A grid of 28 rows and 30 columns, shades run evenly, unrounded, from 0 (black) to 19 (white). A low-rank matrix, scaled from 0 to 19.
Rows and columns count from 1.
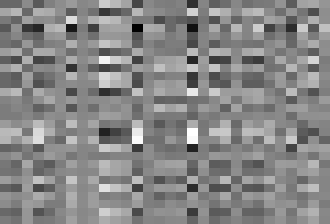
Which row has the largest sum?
18
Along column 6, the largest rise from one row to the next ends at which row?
4
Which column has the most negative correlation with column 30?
27
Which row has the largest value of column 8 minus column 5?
8
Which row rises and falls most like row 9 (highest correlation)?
12
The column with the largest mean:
10
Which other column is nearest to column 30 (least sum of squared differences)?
6
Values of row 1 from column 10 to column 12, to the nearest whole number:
15 14 12
